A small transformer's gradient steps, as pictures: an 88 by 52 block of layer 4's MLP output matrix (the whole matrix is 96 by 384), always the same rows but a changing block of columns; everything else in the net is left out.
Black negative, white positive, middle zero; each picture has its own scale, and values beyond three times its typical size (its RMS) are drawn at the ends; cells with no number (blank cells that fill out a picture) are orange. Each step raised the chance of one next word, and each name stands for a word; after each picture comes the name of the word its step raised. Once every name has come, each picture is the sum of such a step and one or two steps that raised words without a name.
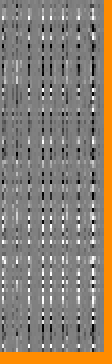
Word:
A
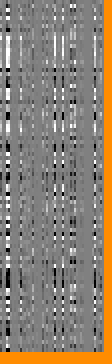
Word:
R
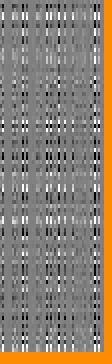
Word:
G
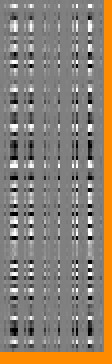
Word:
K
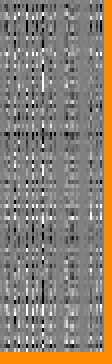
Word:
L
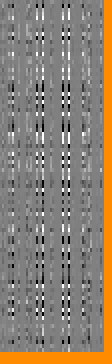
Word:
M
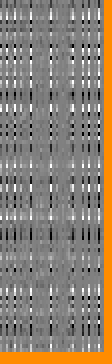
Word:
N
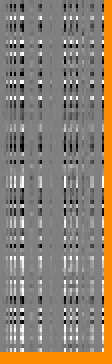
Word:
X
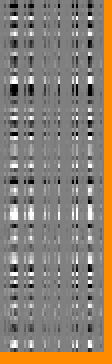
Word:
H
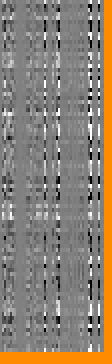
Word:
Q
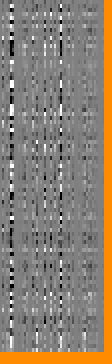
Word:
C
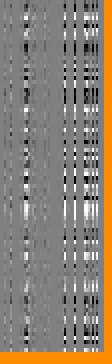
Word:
Q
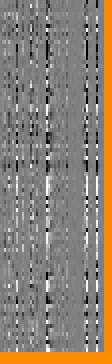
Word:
C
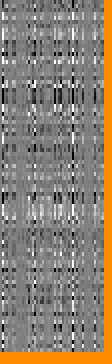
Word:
C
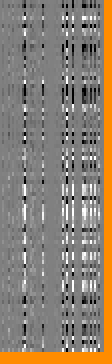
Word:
H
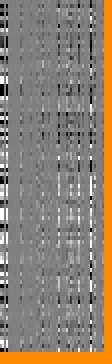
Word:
H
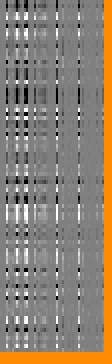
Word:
H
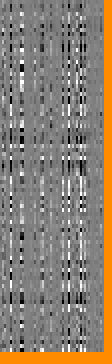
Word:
L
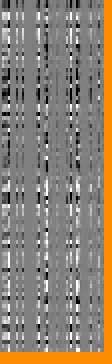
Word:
X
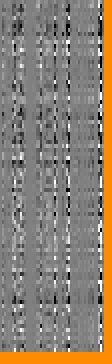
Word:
X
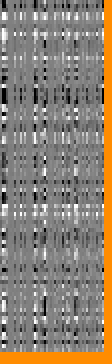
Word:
M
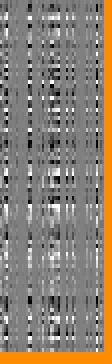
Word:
X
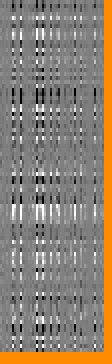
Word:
H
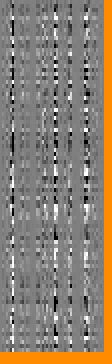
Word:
X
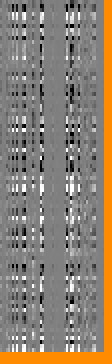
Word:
G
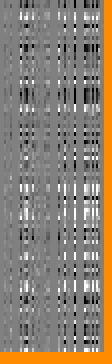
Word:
N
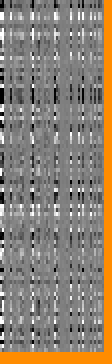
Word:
M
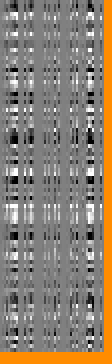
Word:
L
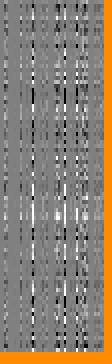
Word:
N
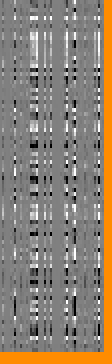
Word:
R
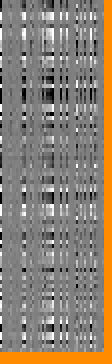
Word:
C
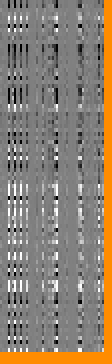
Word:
A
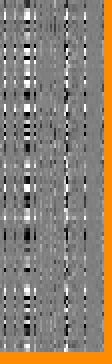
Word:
N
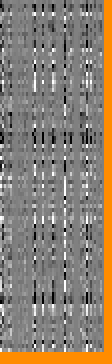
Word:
L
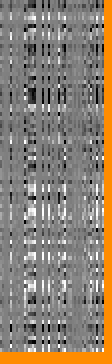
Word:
A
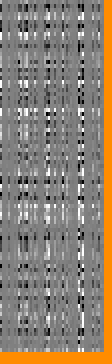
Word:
Q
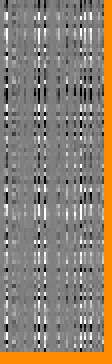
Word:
H
